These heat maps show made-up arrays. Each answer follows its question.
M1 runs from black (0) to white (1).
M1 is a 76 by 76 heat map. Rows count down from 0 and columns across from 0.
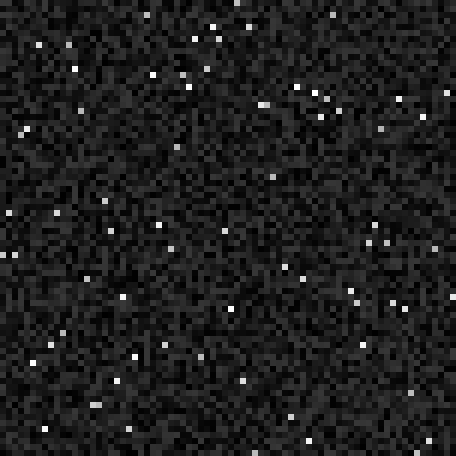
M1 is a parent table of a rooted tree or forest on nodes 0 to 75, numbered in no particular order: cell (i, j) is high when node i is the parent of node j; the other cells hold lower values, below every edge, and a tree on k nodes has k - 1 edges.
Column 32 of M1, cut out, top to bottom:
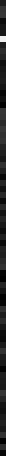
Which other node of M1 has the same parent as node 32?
36
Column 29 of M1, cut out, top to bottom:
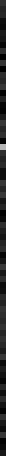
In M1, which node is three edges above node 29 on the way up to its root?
42
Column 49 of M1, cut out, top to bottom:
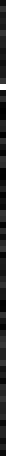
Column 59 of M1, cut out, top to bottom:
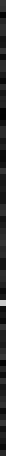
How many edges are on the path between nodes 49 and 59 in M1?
4
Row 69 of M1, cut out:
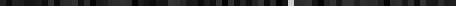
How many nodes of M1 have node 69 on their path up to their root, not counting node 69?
2
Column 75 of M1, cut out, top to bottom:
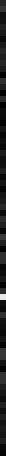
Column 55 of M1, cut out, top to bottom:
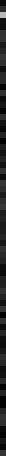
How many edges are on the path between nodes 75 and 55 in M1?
3
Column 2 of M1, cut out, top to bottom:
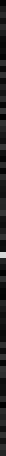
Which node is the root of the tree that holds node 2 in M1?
46
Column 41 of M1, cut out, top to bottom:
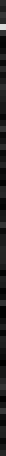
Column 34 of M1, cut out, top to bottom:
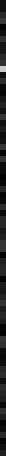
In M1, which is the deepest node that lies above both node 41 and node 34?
71
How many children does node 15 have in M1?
2
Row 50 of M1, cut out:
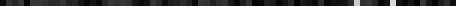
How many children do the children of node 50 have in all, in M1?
3
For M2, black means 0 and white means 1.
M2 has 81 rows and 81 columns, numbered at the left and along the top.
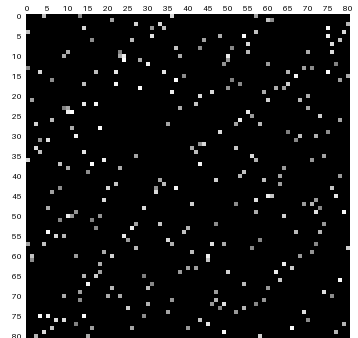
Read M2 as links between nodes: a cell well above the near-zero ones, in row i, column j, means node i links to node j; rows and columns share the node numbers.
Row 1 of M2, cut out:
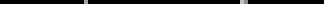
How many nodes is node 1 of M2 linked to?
3
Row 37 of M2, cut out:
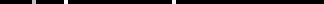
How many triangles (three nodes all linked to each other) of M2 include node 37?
1
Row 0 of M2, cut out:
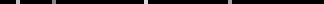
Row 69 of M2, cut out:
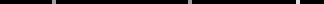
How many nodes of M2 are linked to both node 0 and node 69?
1
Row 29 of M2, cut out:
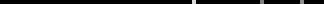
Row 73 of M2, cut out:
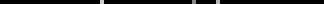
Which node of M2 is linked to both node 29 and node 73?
node 48
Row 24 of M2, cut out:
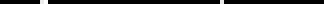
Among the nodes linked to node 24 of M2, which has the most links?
node 10
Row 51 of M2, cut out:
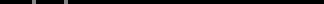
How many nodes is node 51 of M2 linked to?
2
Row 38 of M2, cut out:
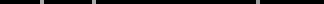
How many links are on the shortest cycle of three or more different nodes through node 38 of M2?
3
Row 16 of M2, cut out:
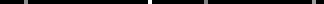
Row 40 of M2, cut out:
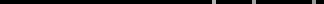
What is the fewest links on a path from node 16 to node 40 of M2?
2
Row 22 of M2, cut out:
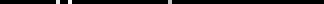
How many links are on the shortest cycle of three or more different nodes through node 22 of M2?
3
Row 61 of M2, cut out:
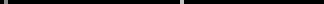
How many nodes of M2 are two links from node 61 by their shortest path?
3
